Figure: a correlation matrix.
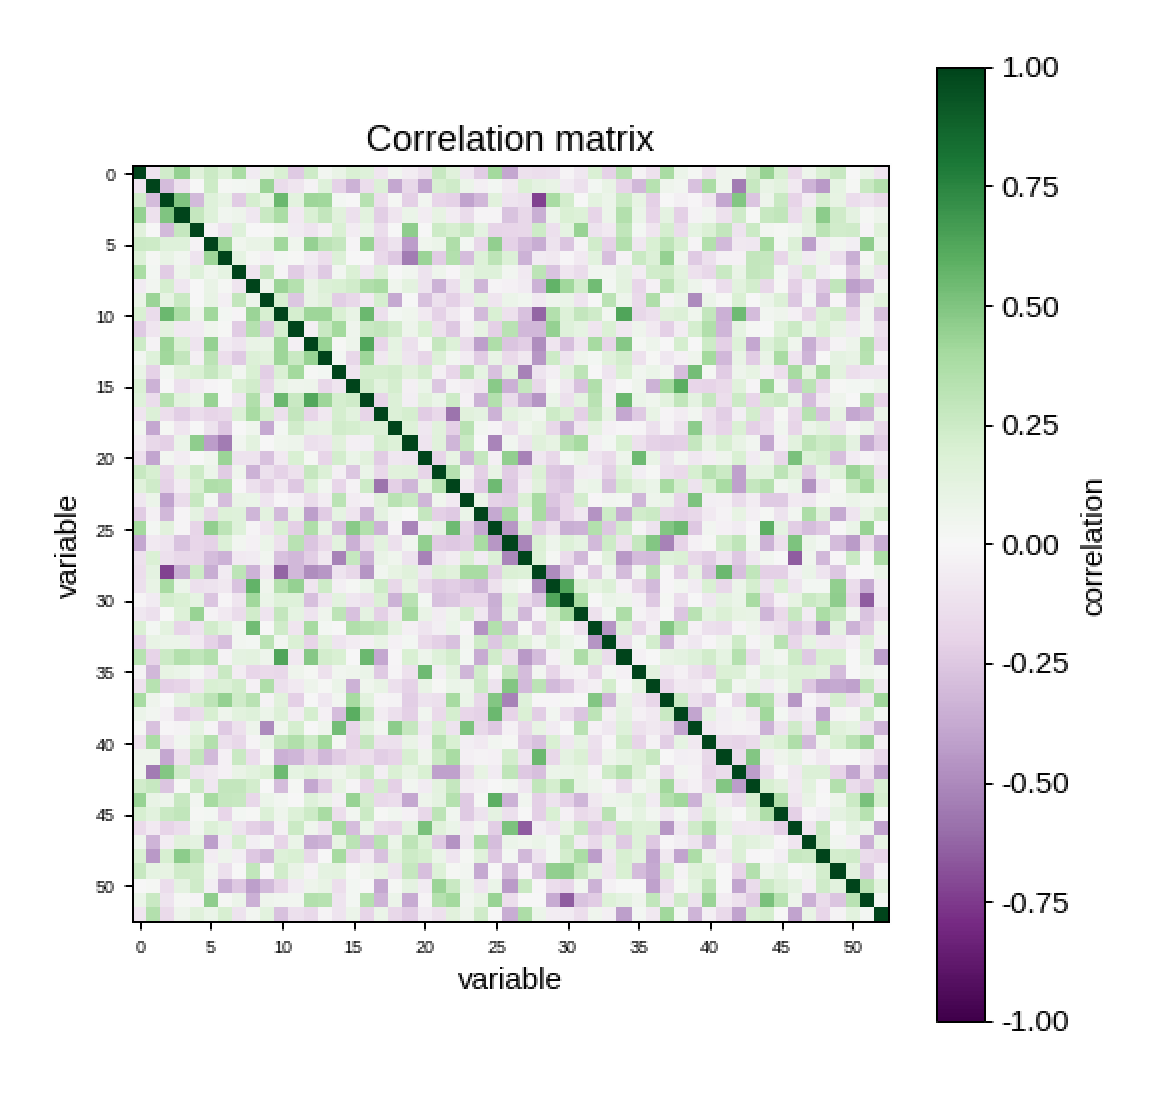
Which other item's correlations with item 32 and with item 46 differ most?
37
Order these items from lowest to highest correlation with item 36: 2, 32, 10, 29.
29, 2, 10, 32
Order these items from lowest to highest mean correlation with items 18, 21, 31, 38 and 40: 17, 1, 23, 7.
17, 7, 1, 23
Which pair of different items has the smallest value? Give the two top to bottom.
2, 28
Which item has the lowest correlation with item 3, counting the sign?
28
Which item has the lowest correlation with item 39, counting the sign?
9
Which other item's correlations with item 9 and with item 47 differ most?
1
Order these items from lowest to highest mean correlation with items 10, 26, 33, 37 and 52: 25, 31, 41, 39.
39, 41, 25, 31
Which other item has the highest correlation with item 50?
21
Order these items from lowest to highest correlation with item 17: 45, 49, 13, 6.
6, 13, 45, 49
